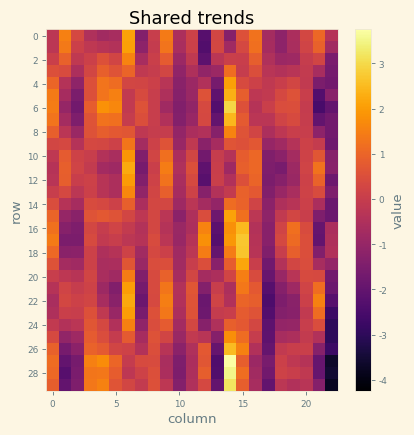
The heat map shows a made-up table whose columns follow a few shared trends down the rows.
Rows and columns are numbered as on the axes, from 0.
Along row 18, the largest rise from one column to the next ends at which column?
14
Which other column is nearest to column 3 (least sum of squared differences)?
8
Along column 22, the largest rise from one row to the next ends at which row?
16
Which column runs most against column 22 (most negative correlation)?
3
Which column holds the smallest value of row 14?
22
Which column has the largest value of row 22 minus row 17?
21
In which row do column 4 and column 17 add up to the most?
6
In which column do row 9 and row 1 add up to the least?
12
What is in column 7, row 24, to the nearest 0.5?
-1
